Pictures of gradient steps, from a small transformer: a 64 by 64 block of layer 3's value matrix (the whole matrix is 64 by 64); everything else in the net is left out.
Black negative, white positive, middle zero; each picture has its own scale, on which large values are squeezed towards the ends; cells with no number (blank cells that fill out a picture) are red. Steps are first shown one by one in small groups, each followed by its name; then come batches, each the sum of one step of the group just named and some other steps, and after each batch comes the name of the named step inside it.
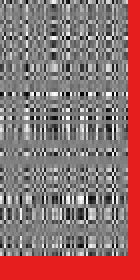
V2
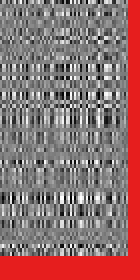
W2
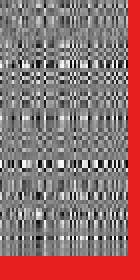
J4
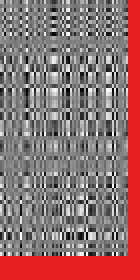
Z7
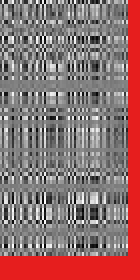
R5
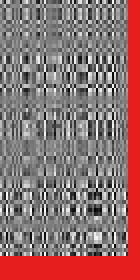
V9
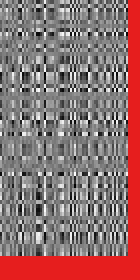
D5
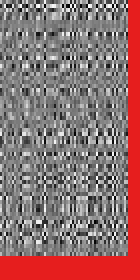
D5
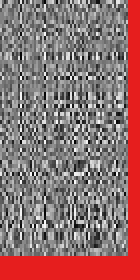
R5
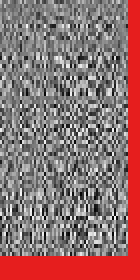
V9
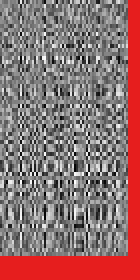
R5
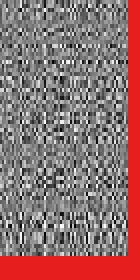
J4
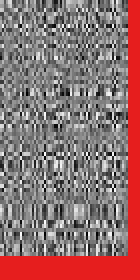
Z7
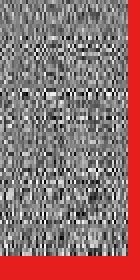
V2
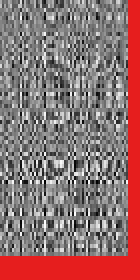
J4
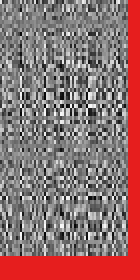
Z7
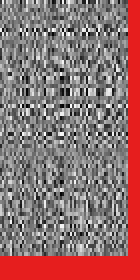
Z7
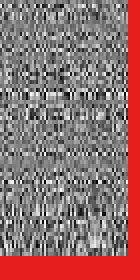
V2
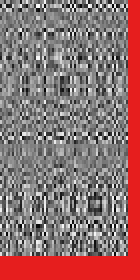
V9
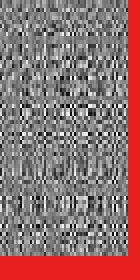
D5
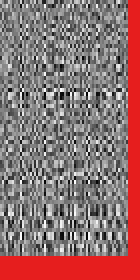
Z7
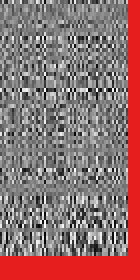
R5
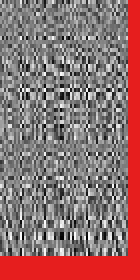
V2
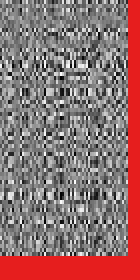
Z7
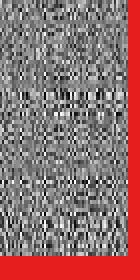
Z7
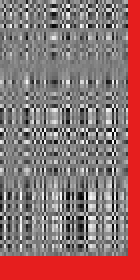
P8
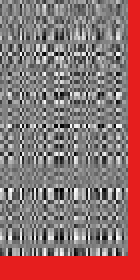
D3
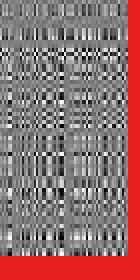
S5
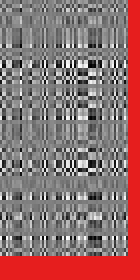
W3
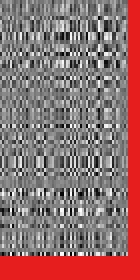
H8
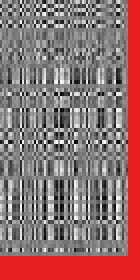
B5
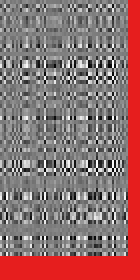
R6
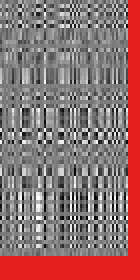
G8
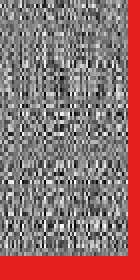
R6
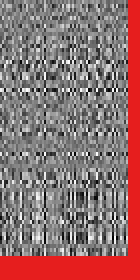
G8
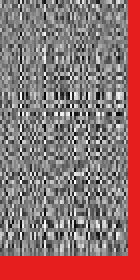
D3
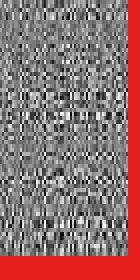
S5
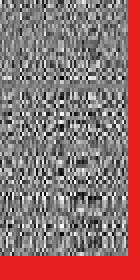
H8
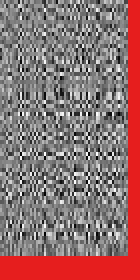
D3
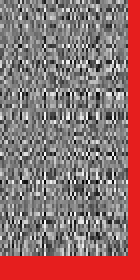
W3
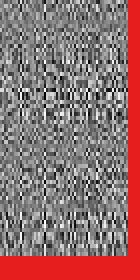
R6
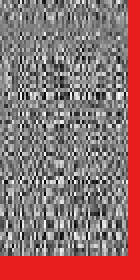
S5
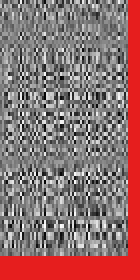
S5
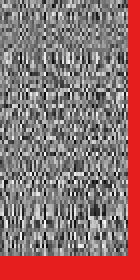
G8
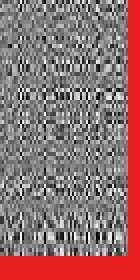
D3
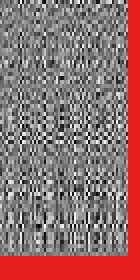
B5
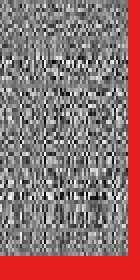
B5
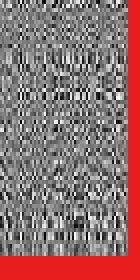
P8
